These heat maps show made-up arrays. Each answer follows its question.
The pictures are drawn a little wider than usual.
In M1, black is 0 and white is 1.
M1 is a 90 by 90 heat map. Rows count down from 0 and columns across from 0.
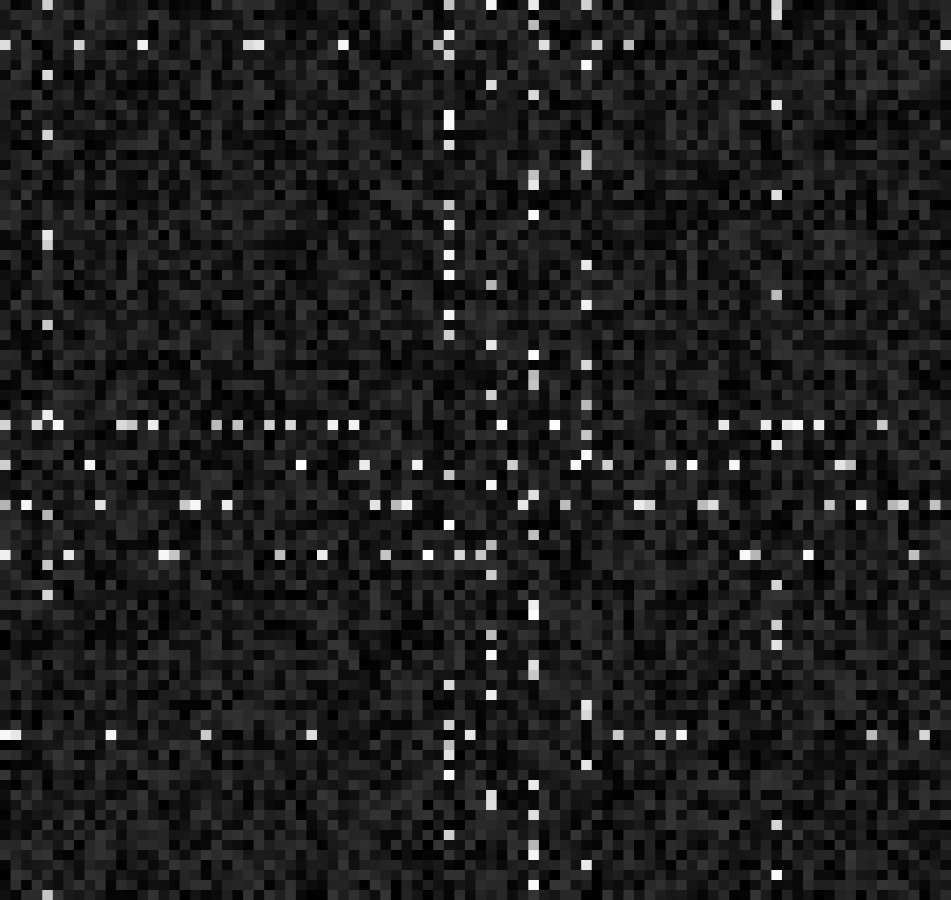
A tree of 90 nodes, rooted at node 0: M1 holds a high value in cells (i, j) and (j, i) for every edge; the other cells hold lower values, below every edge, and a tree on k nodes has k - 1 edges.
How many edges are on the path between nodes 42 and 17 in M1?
3
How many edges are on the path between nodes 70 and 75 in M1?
4
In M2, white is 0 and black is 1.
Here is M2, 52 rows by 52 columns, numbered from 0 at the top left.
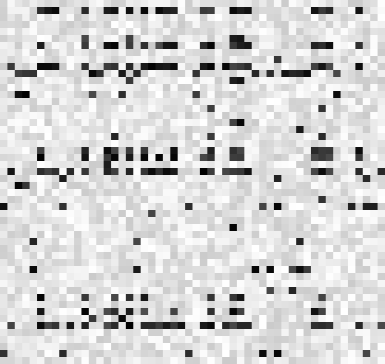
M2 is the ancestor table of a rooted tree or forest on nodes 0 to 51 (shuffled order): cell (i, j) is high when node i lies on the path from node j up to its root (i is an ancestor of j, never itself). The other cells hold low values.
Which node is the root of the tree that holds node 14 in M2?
46
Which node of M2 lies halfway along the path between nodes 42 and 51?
6
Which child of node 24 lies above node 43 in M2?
9
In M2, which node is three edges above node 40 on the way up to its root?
38
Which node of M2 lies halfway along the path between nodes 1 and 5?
21
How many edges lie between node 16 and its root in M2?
3
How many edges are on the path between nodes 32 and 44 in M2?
5
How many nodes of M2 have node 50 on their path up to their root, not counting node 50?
6
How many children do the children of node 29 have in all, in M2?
3
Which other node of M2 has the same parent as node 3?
2
